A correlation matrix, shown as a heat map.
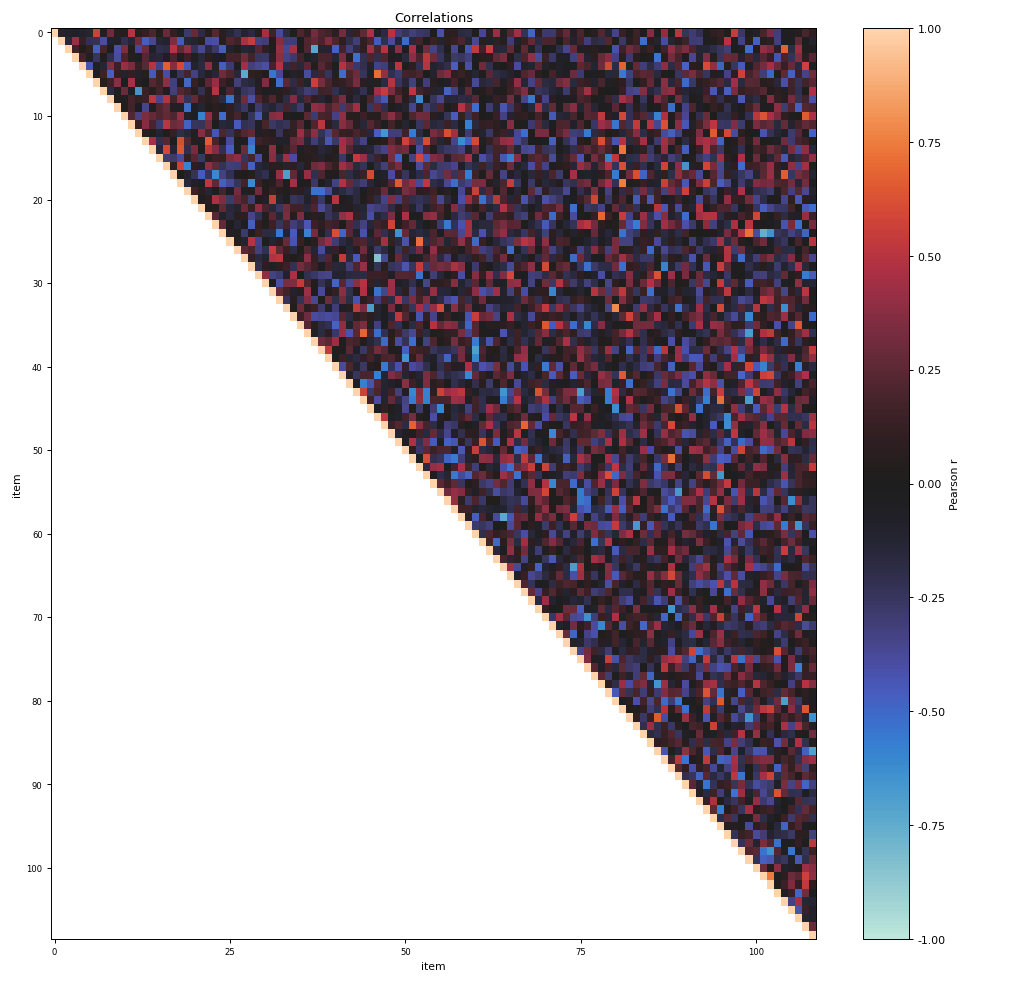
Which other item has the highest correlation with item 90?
19
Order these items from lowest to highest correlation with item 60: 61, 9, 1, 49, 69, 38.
38, 9, 1, 61, 69, 49
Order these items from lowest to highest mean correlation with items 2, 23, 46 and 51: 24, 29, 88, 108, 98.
24, 98, 29, 108, 88
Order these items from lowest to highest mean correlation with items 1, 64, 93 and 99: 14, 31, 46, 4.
46, 31, 14, 4
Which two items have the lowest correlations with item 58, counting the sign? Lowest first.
64, 13
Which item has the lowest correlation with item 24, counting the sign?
101
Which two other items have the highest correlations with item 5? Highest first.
46, 98
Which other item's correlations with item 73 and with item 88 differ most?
51
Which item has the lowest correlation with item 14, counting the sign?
28
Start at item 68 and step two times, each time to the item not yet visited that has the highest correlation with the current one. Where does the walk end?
25
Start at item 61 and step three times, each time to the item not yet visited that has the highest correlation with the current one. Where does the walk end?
81
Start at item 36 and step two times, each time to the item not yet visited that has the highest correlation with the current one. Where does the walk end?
95
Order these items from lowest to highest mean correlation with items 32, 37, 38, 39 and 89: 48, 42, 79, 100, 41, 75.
100, 42, 48, 41, 79, 75
